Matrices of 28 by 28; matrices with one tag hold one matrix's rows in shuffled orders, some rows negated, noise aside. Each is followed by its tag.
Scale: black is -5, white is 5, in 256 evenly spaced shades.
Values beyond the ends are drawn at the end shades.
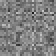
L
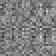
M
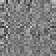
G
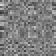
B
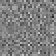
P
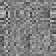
G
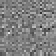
M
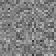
L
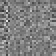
G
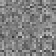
M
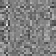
G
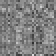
L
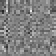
G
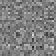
L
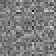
L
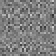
P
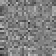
B
